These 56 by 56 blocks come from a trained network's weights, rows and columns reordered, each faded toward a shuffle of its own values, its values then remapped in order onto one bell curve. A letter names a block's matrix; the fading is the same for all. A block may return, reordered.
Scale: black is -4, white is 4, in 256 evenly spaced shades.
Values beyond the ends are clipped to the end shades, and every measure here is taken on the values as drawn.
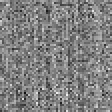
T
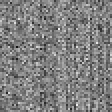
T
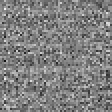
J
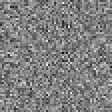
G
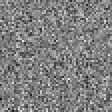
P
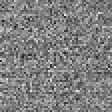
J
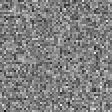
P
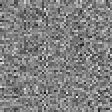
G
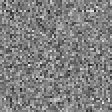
P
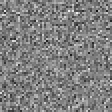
P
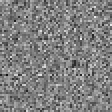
P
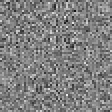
G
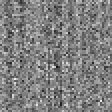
T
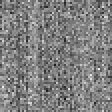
T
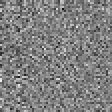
G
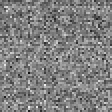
J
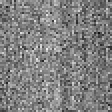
T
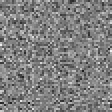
G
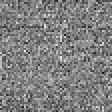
J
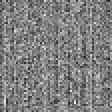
T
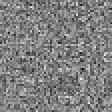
G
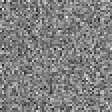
P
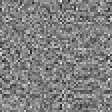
G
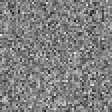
P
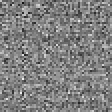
J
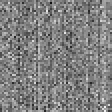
T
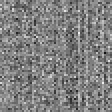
T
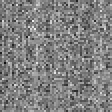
T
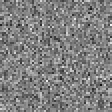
P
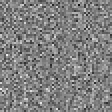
G
